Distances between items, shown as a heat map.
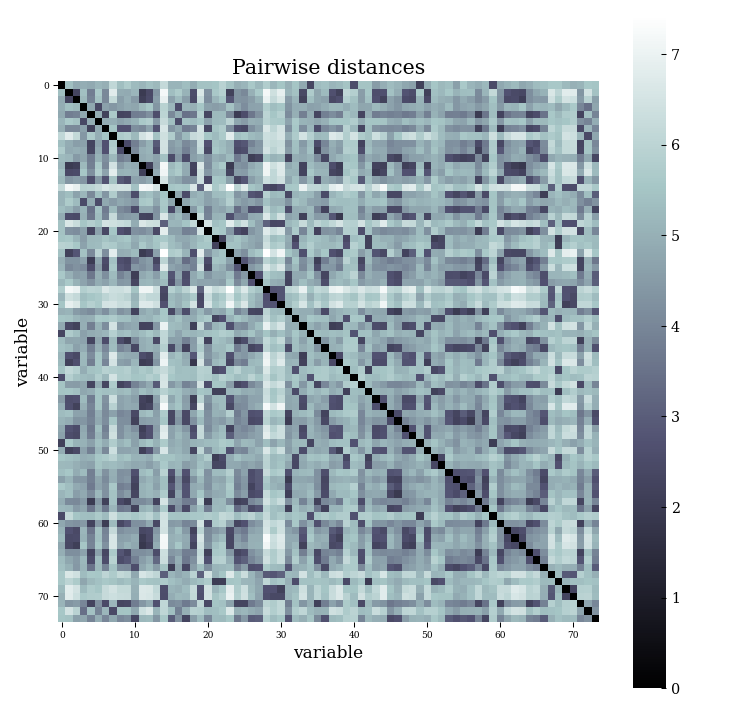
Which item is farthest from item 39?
28
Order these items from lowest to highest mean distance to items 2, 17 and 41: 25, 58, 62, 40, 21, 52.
58, 25, 62, 52, 21, 40
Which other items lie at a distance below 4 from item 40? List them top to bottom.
0, 34, 49, 59
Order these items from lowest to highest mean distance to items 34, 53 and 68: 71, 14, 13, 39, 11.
39, 71, 13, 11, 14
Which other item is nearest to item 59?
49
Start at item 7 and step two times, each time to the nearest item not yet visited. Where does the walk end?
3
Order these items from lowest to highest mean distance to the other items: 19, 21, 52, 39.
52, 21, 39, 19
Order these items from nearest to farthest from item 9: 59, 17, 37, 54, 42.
17, 54, 37, 42, 59
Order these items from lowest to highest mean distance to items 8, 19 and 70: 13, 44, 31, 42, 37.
31, 13, 42, 37, 44
